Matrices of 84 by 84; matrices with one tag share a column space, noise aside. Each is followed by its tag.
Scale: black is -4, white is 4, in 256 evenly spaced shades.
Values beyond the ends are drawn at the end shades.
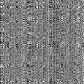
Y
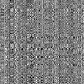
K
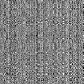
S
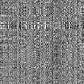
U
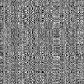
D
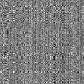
D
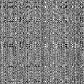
Y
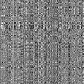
U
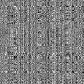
D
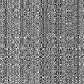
K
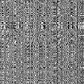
U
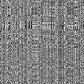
U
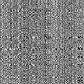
K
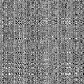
S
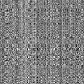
K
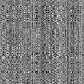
D
